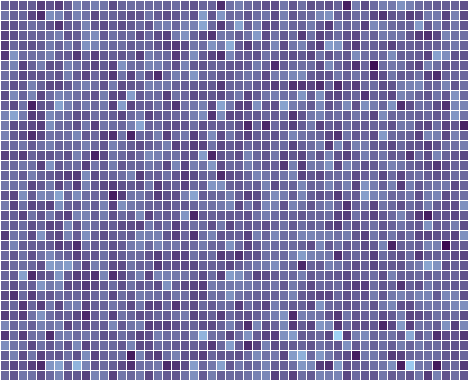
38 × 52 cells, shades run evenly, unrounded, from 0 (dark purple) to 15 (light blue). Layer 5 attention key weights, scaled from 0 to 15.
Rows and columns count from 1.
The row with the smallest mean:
13
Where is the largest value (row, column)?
34, 38
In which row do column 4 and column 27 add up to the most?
3
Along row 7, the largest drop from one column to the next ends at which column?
42
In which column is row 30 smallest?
2
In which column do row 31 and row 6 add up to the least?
20
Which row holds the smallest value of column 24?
16
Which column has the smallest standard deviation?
12
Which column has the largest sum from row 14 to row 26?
10
